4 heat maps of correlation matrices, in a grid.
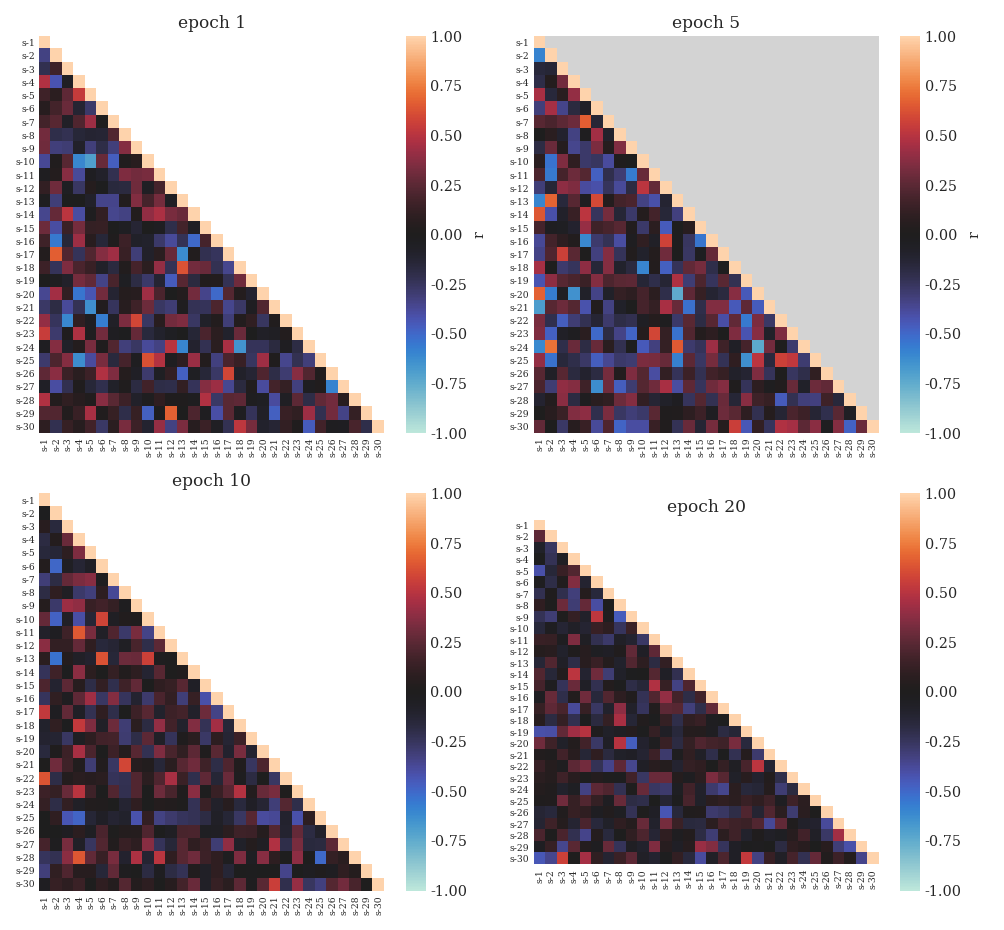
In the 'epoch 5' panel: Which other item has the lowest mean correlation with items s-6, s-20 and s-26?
s-4
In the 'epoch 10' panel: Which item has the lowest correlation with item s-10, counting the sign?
s-2
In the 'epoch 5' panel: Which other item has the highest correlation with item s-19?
s-13
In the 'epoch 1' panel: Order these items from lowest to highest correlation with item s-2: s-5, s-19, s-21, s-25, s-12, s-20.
s-21, s-19, s-5, s-25, s-12, s-20
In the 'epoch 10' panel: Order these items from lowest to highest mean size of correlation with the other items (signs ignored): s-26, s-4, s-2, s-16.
s-26, s-2, s-16, s-4
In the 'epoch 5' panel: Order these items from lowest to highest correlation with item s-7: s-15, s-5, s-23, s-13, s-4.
s-23, s-13, s-15, s-4, s-5
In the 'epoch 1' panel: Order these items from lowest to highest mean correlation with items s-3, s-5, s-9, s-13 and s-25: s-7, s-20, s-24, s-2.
s-24, s-7, s-2, s-20
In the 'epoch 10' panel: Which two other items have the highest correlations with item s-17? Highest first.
s-1, s-27
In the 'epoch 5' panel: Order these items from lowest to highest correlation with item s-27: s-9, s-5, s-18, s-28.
s-9, s-28, s-18, s-5
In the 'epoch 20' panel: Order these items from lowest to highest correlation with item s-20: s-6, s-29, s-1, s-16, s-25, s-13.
s-6, s-13, s-29, s-25, s-16, s-1
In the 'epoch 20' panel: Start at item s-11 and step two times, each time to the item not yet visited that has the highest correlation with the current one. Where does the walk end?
s-29
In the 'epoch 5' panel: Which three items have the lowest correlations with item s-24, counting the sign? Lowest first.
s-20, s-1, s-10
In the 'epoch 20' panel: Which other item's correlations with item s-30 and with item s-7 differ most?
s-3
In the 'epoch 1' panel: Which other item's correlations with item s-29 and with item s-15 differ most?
s-12
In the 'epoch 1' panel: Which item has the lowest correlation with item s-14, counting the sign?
s-16
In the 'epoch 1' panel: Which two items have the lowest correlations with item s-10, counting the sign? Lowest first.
s-5, s-4
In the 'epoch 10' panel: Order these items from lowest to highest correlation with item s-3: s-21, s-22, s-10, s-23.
s-10, s-22, s-21, s-23
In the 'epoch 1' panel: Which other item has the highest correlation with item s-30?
s-18
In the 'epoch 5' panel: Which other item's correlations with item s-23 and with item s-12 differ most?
s-18
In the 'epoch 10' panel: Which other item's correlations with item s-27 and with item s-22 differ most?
s-21
